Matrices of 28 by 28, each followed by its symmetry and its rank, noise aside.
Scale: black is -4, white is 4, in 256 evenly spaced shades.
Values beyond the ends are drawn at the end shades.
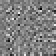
symmetric, rank four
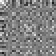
symmetric, rank three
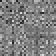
symmetric, rank four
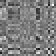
no symmetry, rank two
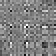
symmetric, rank two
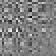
antisymmetric, rank two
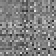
antisymmetric, rank four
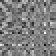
no symmetry, rank two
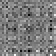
symmetric, rank three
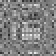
no symmetry, rank two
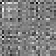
symmetric, rank two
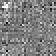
no symmetry, rank four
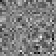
symmetric, rank four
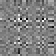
no symmetry, rank two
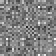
symmetric, rank four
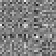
symmetric, rank four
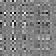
no symmetry, rank two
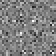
symmetric, rank four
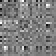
symmetric, rank three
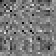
symmetric, rank four
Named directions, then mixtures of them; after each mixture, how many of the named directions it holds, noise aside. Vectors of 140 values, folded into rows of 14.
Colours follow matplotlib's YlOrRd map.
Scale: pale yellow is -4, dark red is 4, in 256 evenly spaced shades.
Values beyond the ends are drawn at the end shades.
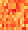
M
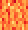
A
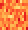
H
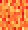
three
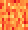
three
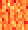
one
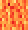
one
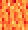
one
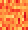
two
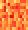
two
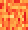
three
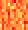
two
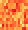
one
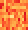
three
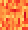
two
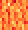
one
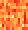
three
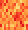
two
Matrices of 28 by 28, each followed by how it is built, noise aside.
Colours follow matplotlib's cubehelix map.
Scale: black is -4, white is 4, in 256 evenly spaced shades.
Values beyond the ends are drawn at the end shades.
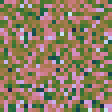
blocks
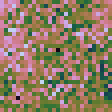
smooth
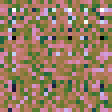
low rank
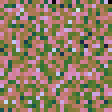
repeating columns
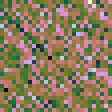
Toeplitz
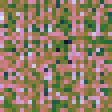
blocks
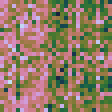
blocks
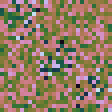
block diagonal
